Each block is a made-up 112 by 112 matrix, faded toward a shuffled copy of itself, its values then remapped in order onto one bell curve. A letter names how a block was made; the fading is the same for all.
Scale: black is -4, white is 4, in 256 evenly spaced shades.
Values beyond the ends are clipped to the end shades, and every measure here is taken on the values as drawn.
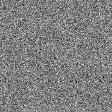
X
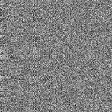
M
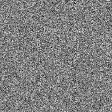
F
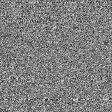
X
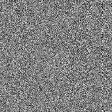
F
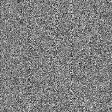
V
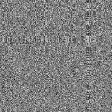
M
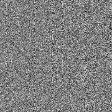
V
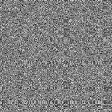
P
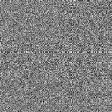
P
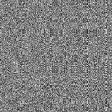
M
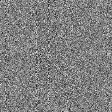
V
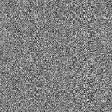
M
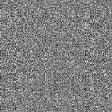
M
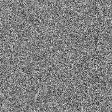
V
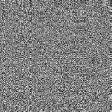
M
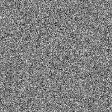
F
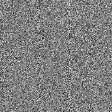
V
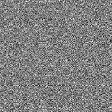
P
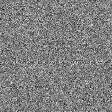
X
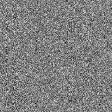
F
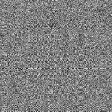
P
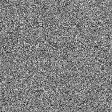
X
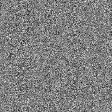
F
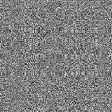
M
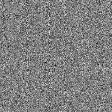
V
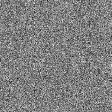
F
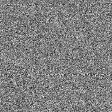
X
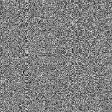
M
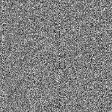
V
